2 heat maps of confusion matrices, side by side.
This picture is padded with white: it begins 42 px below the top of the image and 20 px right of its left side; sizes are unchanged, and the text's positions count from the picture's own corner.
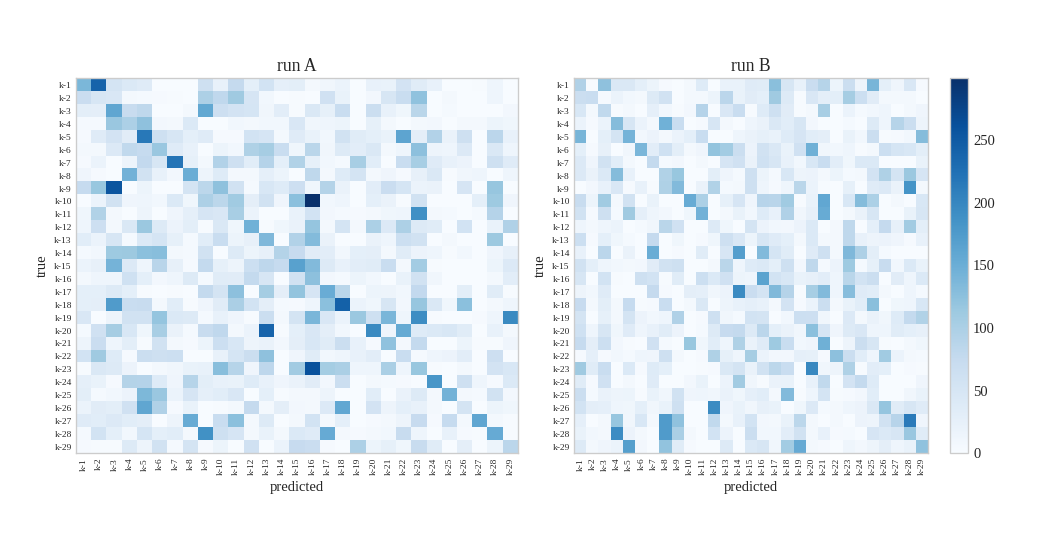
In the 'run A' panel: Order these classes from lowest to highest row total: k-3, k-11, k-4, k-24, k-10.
k-4, k-11, k-24, k-3, k-10
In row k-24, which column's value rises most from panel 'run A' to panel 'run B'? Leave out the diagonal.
k-14
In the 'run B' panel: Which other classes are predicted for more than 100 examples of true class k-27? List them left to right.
k-4, k-8, k-9, k-28
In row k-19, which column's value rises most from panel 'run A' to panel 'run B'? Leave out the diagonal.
k-9
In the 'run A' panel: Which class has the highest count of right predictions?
k-18
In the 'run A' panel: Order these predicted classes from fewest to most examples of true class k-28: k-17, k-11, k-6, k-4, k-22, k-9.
k-4, k-6, k-11, k-22, k-17, k-9
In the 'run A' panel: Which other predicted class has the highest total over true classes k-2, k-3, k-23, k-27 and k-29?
k-16
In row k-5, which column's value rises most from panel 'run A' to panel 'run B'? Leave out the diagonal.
k-1
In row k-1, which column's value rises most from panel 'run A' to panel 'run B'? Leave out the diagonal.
k-25
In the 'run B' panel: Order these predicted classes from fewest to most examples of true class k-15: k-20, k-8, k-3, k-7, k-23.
k-3, k-7, k-8, k-20, k-23
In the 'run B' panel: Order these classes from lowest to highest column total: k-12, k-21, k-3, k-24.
k-24, k-12, k-3, k-21
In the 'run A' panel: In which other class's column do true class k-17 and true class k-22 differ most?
k-15
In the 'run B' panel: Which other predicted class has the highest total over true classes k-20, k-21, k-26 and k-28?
k-12
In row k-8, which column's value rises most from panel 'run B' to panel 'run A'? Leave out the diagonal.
k-16
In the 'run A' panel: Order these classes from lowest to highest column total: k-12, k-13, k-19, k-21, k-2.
k-19, k-21, k-12, k-2, k-13
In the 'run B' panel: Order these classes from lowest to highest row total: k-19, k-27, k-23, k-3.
k-3, k-19, k-23, k-27
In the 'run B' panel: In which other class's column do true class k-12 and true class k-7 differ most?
k-28
